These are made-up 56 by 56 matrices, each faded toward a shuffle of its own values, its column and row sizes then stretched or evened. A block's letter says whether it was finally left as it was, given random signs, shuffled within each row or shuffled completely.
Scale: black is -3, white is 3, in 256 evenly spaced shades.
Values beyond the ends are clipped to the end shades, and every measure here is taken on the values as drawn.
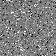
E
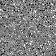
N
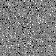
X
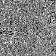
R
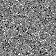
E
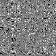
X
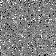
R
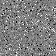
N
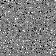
N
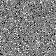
E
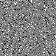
R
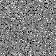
N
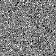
R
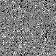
R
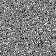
N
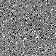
R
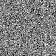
E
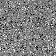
N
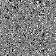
R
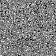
N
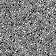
E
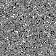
N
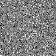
R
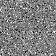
N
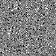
R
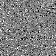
N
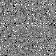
R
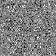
X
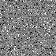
N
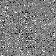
X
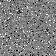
E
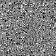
R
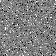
E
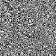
X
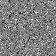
N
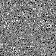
N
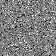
E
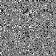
X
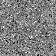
E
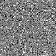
X
